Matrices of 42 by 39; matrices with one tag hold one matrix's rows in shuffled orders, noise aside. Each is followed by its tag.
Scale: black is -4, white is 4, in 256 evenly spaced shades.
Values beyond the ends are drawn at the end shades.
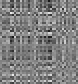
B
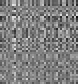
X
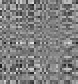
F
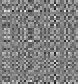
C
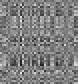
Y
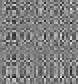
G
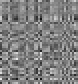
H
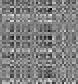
B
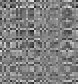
F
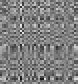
Y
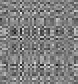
Y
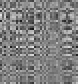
F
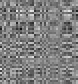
F
